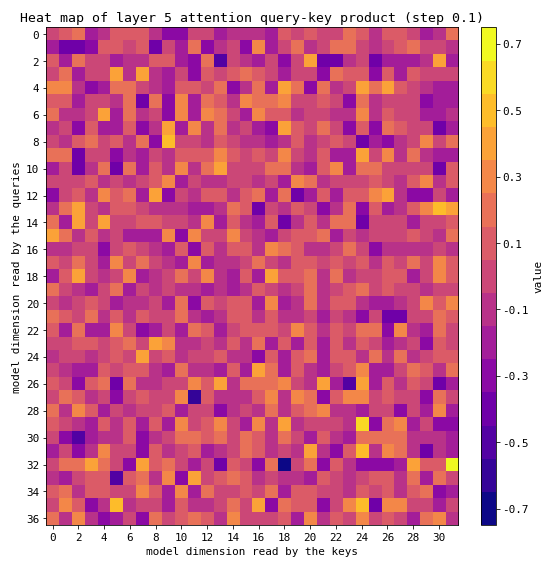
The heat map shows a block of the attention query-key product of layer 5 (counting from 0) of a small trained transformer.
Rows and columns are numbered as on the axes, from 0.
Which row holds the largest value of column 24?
29
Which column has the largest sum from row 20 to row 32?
24
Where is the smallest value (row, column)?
32, 18
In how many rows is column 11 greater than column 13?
16
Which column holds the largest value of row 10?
13
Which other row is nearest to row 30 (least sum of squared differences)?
9
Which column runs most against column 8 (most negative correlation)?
19
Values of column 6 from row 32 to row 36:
-0.3 0.1 0 -0.1 0
